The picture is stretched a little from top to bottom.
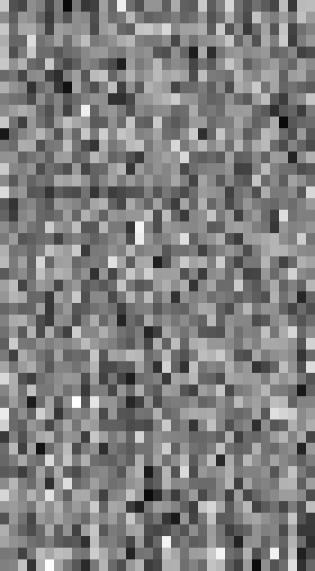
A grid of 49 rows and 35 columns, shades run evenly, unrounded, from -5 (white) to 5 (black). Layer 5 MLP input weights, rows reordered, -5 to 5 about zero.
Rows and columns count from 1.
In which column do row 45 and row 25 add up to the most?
22
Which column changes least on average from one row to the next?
2
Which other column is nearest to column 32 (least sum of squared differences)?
26
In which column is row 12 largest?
1
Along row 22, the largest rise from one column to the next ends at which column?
10
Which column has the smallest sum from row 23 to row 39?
11
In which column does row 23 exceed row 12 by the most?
18
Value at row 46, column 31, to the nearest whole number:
0
